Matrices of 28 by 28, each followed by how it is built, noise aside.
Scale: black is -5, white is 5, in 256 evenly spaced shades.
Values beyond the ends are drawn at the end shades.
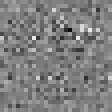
uneven rows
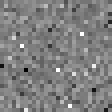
sparse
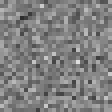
noise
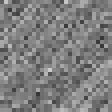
Hankel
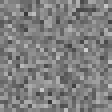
noise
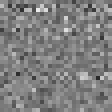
uneven rows
